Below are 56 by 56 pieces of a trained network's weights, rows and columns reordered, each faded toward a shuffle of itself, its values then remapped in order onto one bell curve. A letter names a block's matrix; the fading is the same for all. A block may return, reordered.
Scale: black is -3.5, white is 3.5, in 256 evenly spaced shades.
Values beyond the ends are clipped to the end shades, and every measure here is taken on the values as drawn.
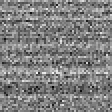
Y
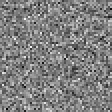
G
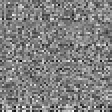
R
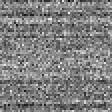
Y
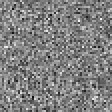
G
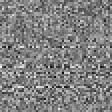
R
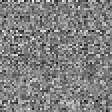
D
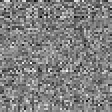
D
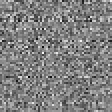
R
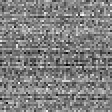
Y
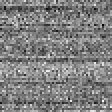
Y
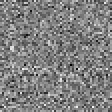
D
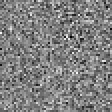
G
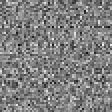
D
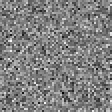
G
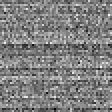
Y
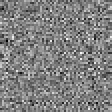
D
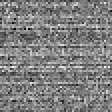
Y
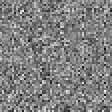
D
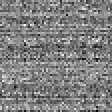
Y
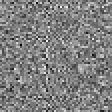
D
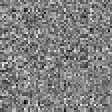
D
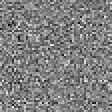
D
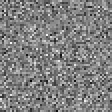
G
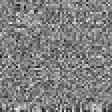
D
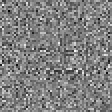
D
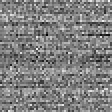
Y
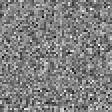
G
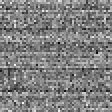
Y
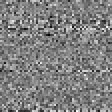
R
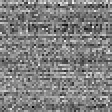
Y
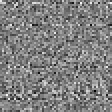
D
